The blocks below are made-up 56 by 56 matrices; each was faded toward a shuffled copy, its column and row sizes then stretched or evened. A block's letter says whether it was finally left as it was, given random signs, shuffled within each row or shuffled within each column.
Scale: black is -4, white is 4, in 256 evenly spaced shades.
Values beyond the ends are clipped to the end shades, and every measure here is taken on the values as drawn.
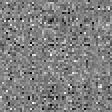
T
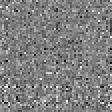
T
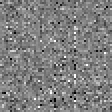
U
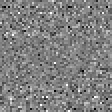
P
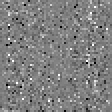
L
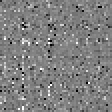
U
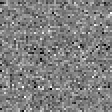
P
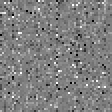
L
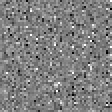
L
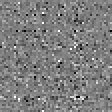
U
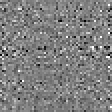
T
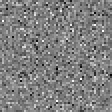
L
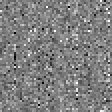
L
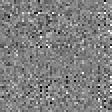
T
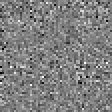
U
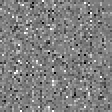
L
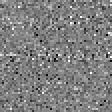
P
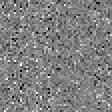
L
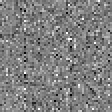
L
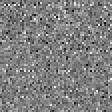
P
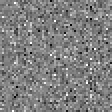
L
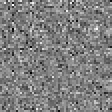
T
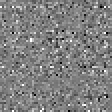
U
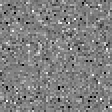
P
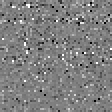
P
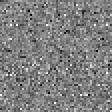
P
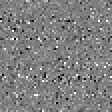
P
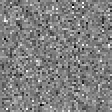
L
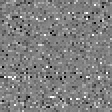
P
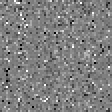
L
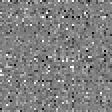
U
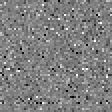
P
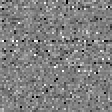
P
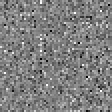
L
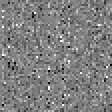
L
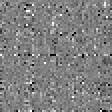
T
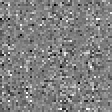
U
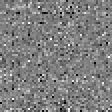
U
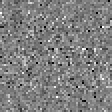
P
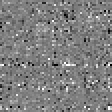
U
